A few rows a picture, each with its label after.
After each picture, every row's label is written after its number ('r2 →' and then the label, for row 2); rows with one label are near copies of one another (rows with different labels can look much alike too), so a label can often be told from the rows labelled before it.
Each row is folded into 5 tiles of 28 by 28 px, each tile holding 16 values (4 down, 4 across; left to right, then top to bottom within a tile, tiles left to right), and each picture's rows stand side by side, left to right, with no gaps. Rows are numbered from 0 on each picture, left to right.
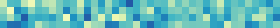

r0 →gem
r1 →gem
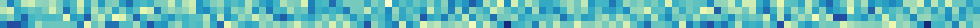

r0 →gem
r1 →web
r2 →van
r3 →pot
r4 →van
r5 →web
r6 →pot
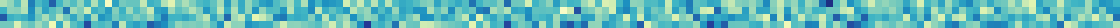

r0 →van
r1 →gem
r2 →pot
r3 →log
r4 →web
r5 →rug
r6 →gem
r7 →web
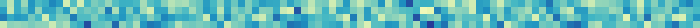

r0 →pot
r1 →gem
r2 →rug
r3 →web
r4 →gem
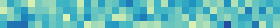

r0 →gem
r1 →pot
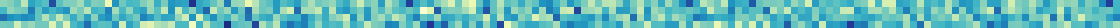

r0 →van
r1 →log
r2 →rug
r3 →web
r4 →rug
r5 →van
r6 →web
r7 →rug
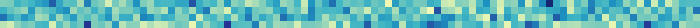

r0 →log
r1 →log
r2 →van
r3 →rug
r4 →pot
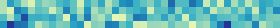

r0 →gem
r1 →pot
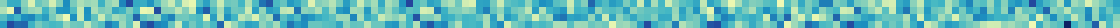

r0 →rug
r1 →web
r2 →rug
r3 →web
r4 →pot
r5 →gem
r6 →web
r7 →log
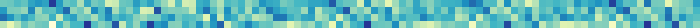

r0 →log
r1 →web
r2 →log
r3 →log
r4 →log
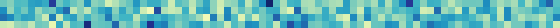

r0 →log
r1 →rug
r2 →rug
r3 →rug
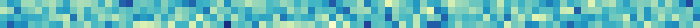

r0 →rug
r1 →log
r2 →log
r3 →gem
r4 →rug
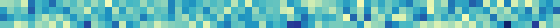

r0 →van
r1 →van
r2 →gem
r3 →pot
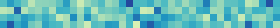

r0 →rug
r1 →rug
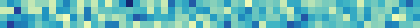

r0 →rug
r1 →van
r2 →gem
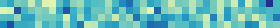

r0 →web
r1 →rug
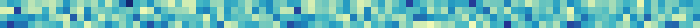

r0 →rug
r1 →web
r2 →rug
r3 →log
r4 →gem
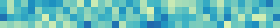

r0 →pot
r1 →gem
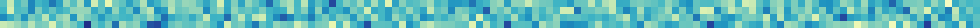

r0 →pot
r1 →gem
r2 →van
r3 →log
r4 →web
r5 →web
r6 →van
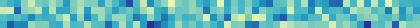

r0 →rug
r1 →gem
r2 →pot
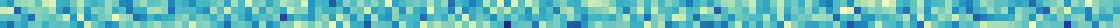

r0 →web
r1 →van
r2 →van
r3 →pot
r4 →gem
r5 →web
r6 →web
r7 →log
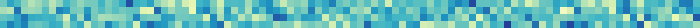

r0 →rug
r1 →web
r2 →van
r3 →log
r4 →web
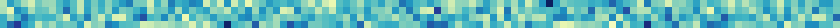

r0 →gem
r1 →pot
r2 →web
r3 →rug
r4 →log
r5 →gem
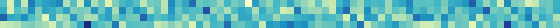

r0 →pot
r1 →van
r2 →web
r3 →log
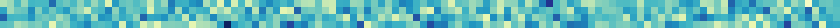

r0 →van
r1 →pot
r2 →web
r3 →rug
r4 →gem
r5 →van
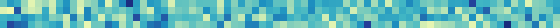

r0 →rug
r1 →gem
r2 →pot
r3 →log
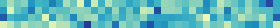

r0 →pot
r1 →rug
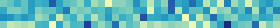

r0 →log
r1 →pot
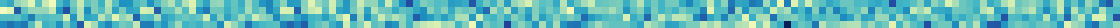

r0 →web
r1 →web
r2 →rug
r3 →log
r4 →gem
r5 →pot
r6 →log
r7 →gem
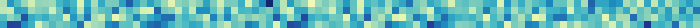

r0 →gem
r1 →rug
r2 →gem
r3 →gem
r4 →pot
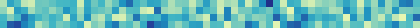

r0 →gem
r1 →rug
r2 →gem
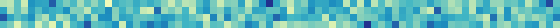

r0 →van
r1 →rug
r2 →pot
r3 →rug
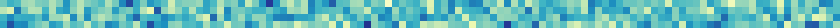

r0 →rug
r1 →rug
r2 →van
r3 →pot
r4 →van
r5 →gem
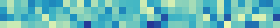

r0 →pot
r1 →gem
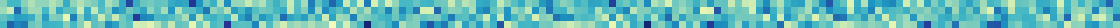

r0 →rug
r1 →log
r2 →pot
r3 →web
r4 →log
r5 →web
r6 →pot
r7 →gem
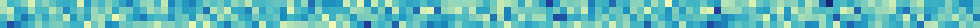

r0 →gem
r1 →van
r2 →pot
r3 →rug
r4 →van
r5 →rug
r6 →web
